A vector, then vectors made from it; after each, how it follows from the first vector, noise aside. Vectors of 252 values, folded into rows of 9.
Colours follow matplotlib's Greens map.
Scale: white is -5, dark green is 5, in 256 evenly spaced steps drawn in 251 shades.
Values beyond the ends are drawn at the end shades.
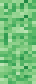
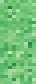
reversed, partly zeroed.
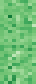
reversed, partly zeroed.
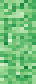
copied.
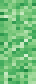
wrapped around, negated.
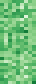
negated.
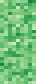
wrapped around, negated.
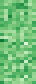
wrapped around, negated.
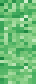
negated.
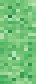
reversed, partly zeroed.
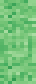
reversed, shrunk.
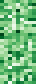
reversed, negated, scaled up.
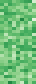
wrapped around, negated.
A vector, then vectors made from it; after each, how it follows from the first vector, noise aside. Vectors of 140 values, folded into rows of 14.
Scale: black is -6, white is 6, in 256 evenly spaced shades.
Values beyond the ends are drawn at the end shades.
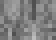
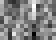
negated, scaled up.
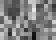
negated, scaled up.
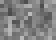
wrapped around, negated.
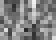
negated, scaled up.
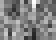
negated, scaled up.
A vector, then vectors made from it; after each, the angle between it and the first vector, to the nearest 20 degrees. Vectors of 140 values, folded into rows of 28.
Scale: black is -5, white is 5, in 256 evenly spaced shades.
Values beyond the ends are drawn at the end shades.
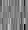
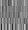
120 degrees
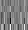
120 degrees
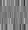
40 degrees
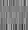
60 degrees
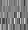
60 degrees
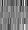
140 degrees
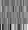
120 degrees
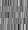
120 degrees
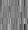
20 degrees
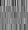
60 degrees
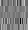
120 degrees
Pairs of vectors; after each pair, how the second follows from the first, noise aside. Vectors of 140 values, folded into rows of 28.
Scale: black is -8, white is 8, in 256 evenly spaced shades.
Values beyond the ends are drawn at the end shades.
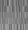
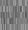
wrapped around.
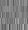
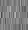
wrapped around.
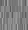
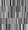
reversed, negated, scaled up.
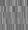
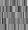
negated, scaled up.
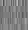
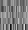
reversed, negated, scaled up.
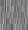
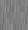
negated, shrunk.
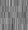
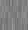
negated, shrunk.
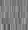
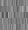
wrapped around.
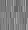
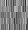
negated, scaled up.
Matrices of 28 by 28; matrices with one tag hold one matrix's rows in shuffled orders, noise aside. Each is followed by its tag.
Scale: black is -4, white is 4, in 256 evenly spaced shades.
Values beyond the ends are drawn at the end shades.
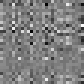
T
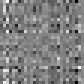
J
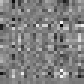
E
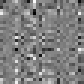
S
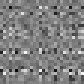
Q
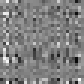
J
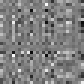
T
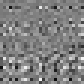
Q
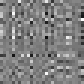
T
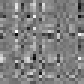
S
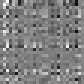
J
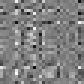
S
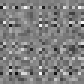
Q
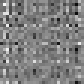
J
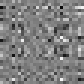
E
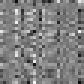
S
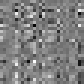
S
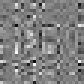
S
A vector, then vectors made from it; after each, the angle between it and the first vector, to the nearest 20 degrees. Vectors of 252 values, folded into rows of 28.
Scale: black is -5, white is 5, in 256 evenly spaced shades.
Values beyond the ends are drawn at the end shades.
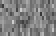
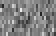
40 degrees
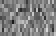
140 degrees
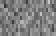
140 degrees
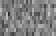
100 degrees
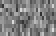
20 degrees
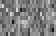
160 degrees
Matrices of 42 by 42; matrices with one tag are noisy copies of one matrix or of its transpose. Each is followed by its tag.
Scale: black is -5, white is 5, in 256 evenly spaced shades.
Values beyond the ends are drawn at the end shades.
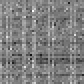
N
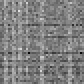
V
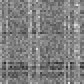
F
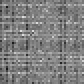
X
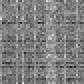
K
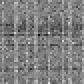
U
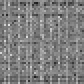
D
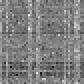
F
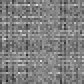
X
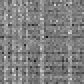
V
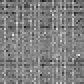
X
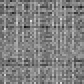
X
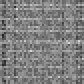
D
